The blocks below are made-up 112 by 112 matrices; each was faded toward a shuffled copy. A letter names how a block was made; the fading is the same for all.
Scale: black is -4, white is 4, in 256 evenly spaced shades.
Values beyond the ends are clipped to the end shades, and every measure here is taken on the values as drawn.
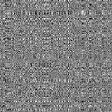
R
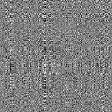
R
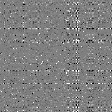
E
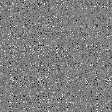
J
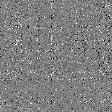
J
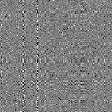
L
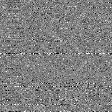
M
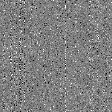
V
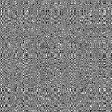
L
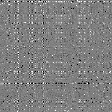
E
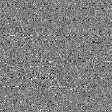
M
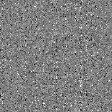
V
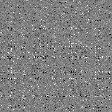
J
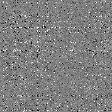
J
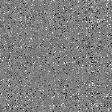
J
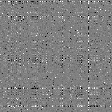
E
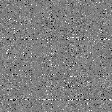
J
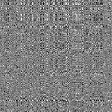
R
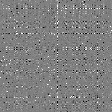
E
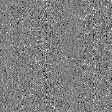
V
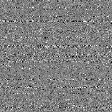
M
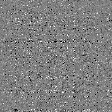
J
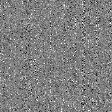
V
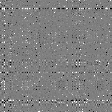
E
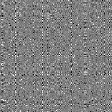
L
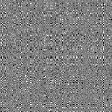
L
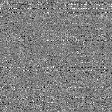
M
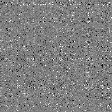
J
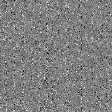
V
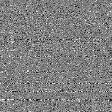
M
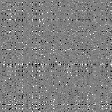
E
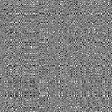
L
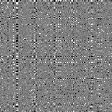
E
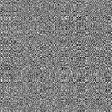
R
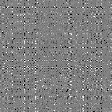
E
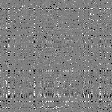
E
